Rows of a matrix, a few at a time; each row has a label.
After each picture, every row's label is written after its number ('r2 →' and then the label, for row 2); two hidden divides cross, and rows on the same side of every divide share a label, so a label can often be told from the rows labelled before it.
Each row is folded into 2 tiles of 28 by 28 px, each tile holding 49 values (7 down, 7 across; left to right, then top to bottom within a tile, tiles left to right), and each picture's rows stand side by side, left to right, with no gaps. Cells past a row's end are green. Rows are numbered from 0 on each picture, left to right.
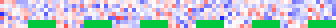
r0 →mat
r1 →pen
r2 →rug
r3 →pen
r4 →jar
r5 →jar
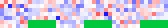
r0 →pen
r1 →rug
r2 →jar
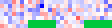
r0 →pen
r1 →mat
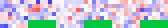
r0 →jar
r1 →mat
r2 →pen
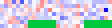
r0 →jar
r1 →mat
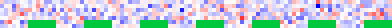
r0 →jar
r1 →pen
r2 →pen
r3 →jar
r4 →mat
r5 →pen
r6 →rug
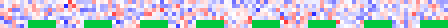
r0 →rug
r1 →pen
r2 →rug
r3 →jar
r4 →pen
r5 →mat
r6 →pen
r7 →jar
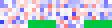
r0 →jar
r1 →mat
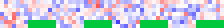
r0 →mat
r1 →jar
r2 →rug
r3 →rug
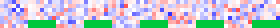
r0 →jar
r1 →rug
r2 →pen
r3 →mat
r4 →pen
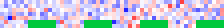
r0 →mat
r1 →mat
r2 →jar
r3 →pen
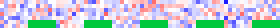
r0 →rug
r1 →mat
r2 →jar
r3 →rug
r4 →rug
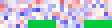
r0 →pen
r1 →rug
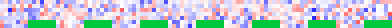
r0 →pen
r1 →mat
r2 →jar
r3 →rug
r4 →rug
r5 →pen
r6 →pen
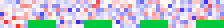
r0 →mat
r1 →jar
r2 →rug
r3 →jar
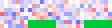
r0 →rug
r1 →jar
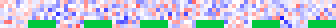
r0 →mat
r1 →mat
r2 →rug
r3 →mat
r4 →jar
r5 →rug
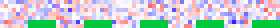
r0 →mat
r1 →jar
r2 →jar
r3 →jar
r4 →pen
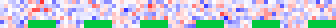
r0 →jar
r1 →jar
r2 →jar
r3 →pen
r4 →rug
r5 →jar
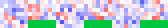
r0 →jar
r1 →rug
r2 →rug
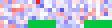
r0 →pen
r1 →rug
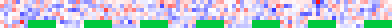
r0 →pen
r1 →rug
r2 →pen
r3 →pen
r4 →pen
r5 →pen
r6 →pen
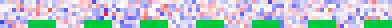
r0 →jar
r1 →mat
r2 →rug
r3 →rug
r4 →mat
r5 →jar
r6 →rug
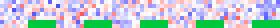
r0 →jar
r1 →jar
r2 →rug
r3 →pen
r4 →mat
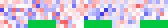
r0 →pen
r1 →mat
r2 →mat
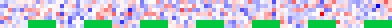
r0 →jar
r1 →rug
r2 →rug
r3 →pen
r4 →rug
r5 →pen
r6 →pen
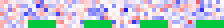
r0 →pen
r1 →mat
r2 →jar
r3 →pen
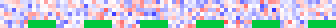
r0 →rug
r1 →rug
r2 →mat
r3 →jar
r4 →pen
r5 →jar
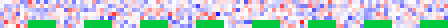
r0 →mat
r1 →pen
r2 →rug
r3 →rug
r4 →jar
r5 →pen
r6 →pen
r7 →pen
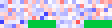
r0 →jar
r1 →pen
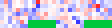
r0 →pen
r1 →jar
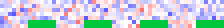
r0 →jar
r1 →pen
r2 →jar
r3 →mat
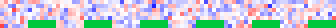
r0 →pen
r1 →pen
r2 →pen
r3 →mat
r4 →jar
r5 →jar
